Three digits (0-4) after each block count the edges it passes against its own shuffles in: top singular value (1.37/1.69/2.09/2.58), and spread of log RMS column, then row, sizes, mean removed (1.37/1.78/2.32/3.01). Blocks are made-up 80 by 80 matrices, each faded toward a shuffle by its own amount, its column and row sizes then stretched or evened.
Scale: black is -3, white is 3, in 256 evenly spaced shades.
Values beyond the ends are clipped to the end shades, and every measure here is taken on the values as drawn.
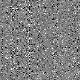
2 3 0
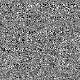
0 2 3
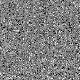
0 2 1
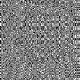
4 3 0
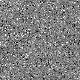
0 0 1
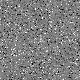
0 0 0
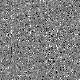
0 2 2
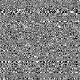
3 1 4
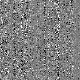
1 4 0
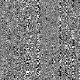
2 4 1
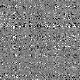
2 3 4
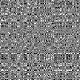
4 1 3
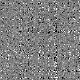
0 3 3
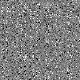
0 3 1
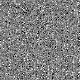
0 3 1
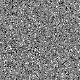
0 2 0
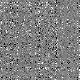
1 4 3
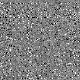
1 2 3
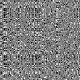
4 3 0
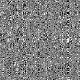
3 3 2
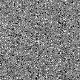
0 2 0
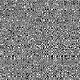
3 1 3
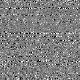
2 0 4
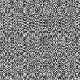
4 2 1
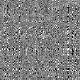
3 4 2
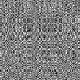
4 3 0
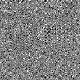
2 1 1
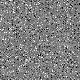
2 0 1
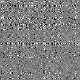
3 3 4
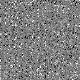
1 2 0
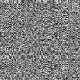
3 2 0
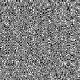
3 1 0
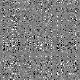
2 3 3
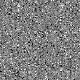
2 2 0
